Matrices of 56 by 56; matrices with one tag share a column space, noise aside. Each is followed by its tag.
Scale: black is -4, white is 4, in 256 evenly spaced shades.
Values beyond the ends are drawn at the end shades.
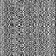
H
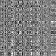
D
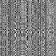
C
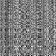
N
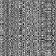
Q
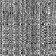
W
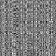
D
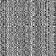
H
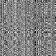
C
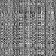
W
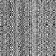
H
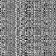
Q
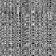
W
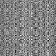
Q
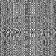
C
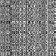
D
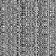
H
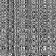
N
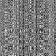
N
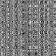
D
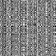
H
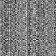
Q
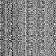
Q
